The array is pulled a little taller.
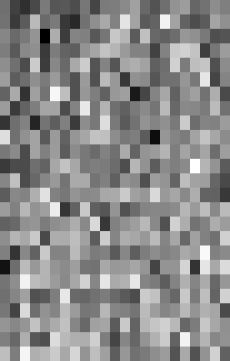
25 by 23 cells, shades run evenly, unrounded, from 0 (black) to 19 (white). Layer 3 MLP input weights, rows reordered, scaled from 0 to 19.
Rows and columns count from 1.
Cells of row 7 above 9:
13
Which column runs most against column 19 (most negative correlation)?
4
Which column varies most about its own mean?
3
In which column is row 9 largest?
11
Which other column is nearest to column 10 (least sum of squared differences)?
22
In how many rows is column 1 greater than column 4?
12
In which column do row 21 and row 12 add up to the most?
7
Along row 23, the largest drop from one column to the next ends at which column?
14
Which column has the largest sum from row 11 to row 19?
21
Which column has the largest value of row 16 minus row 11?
10
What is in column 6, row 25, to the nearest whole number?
15
